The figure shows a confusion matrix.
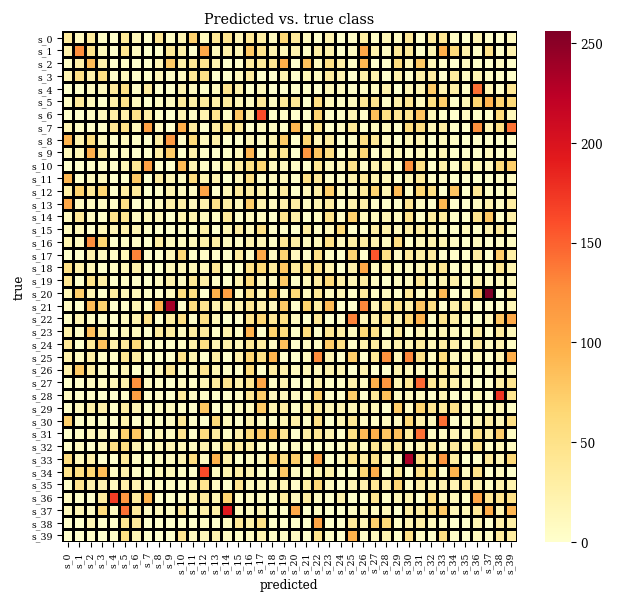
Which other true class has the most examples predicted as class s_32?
s_4
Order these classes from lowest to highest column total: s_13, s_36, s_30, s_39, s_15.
s_15, s_13, s_36, s_39, s_30
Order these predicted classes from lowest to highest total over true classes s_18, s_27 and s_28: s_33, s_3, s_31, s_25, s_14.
s_3, s_14, s_33, s_25, s_31
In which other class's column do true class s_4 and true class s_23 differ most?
s_36
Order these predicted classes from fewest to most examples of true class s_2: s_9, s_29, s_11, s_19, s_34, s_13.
s_34, s_13, s_11, s_29, s_9, s_19
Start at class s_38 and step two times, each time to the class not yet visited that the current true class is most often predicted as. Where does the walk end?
s_25
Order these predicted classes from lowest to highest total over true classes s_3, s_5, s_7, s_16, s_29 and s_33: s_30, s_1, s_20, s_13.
s_1, s_13, s_20, s_30
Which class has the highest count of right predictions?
s_31
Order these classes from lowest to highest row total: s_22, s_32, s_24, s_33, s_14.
s_32, s_14, s_24, s_22, s_33
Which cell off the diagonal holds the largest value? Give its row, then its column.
s_20, s_37
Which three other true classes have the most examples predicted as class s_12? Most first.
s_34, s_1, s_29
